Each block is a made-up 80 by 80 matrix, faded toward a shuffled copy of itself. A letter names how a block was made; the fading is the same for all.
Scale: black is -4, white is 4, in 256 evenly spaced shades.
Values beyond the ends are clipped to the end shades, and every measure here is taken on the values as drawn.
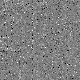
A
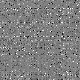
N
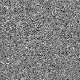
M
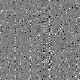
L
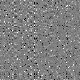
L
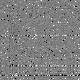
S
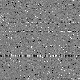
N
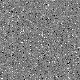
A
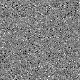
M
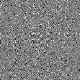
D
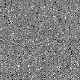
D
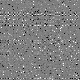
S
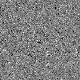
M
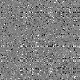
S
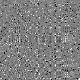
L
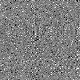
D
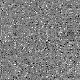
D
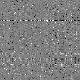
S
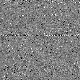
M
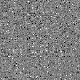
D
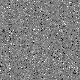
A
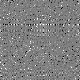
S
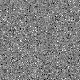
D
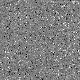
A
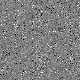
A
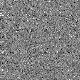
M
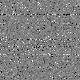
N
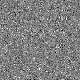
M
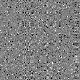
L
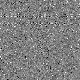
M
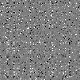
L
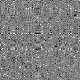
S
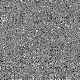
M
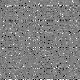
S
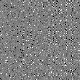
L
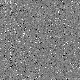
A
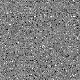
D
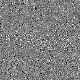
M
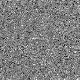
M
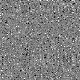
D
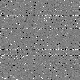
S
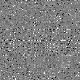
N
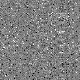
D
